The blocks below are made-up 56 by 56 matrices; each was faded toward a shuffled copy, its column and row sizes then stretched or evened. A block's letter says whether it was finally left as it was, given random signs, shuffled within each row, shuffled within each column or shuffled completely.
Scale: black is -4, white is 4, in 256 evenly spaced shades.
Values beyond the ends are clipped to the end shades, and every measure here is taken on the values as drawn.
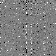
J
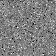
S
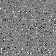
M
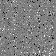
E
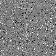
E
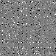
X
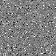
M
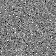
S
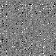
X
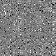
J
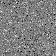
S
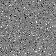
S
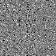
X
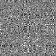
J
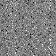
E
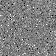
S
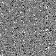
E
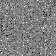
E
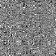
J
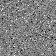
S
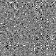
J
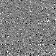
X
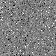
S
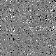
X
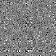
J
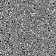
E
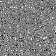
M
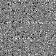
M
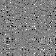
J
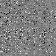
X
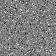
S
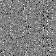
E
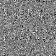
X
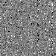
E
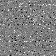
M
